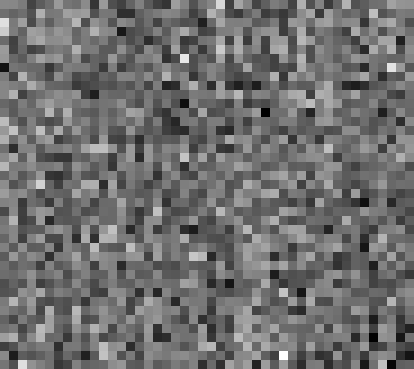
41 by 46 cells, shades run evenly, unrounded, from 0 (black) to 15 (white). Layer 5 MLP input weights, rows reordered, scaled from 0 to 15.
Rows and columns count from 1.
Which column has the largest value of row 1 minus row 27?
25
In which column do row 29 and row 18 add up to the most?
23
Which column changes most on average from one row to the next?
21
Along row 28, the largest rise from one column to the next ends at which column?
42
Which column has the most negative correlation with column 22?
24
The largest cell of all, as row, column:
40, 32
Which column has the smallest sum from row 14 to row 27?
16
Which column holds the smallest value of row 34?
20
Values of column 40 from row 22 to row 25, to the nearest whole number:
9 3 6 6
